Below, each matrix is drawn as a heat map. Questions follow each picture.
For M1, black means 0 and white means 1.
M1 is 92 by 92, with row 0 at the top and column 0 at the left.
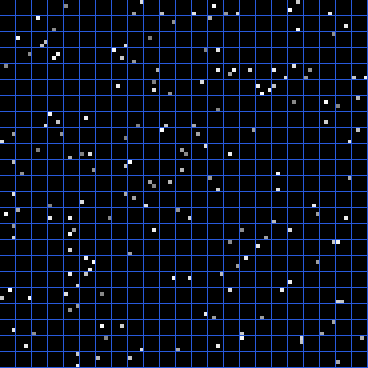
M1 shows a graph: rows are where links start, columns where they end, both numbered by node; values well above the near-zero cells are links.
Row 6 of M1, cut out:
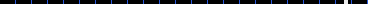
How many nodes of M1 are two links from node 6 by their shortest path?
1
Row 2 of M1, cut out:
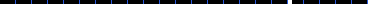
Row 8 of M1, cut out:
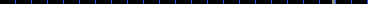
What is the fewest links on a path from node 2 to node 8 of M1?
5
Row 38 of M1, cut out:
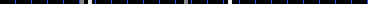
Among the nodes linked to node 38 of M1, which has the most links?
node 57
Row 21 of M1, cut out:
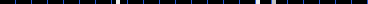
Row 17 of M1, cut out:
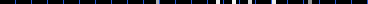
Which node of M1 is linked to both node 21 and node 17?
node 68
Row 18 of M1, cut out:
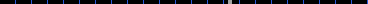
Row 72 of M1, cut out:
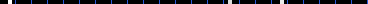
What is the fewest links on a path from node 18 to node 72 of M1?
2
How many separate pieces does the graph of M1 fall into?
5
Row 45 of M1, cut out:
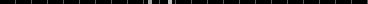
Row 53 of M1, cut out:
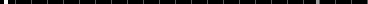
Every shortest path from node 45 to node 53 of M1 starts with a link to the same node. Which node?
node 42
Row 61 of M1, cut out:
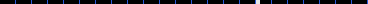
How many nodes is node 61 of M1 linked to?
1
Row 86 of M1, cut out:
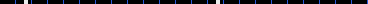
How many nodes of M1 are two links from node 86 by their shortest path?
4
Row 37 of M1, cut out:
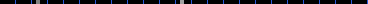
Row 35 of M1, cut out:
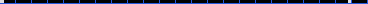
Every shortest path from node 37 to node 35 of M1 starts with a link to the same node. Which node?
node 9
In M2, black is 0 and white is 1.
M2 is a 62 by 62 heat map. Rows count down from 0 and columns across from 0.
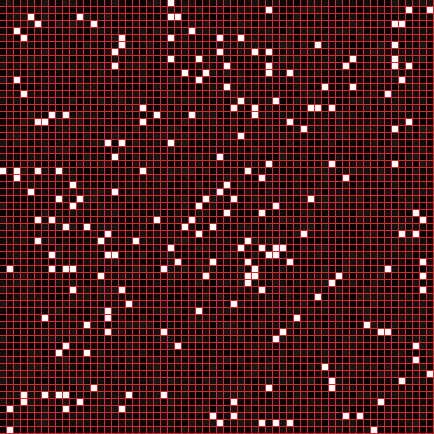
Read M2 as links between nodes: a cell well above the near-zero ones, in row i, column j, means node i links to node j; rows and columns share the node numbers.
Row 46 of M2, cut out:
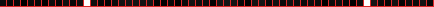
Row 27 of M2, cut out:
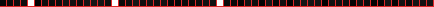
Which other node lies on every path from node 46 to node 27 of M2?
node 12
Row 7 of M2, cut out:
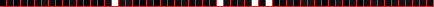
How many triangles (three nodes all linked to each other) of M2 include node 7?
2
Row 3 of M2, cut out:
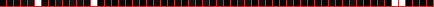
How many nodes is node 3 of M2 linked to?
4
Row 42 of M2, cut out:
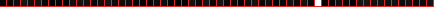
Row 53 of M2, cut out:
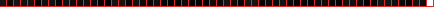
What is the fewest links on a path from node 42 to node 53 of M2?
7
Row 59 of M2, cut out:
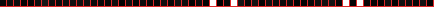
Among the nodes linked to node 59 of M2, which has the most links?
node 33
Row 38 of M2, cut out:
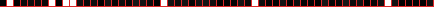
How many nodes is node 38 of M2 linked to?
7
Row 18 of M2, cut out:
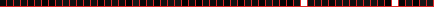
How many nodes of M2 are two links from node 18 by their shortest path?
6
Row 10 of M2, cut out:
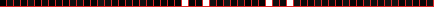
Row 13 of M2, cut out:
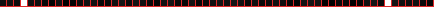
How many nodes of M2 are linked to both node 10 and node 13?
0
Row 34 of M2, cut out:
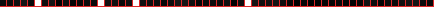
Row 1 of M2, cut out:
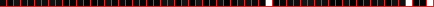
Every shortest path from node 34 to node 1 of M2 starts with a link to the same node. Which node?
node 5
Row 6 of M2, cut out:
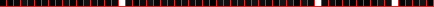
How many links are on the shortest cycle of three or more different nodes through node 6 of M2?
5
